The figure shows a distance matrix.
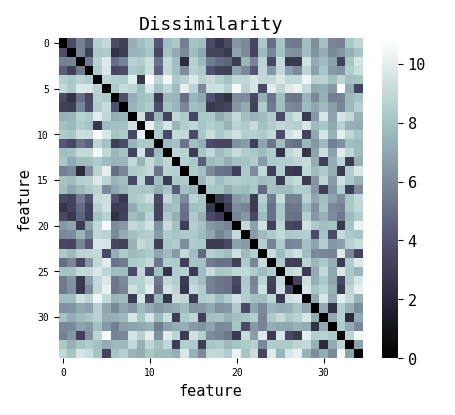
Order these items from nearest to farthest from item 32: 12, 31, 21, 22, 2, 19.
2, 19, 22, 31, 21, 12
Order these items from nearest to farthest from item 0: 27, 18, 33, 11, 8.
18, 11, 27, 8, 33
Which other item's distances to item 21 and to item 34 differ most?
5
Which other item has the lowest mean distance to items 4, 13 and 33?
30
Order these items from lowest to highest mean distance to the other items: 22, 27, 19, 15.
19, 22, 27, 15
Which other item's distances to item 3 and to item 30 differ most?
33
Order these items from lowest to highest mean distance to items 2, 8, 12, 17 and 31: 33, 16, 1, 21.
1, 21, 16, 33
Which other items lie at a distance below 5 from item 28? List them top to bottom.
8, 10, 12, 15, 25
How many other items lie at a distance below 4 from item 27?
6
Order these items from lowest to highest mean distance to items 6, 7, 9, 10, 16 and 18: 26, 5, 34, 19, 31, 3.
19, 3, 31, 26, 34, 5
